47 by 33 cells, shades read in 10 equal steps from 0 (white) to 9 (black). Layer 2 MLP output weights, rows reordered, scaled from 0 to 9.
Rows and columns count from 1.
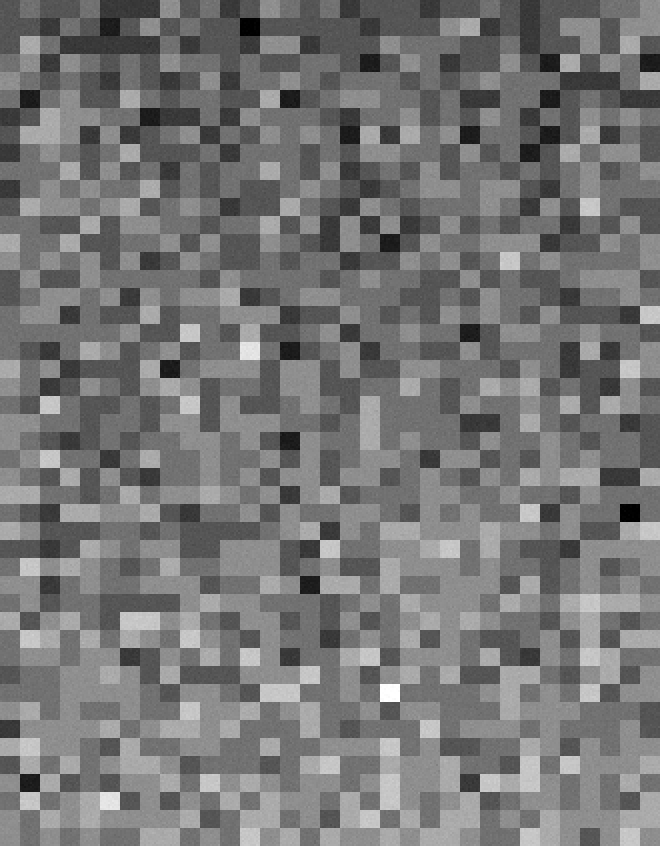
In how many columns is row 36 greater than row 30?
12
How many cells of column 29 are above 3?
41
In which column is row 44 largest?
2
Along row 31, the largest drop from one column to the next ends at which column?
17
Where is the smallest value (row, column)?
39, 20
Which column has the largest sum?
28
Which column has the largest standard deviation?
27
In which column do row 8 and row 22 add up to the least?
21
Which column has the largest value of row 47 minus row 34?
30
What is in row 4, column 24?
6
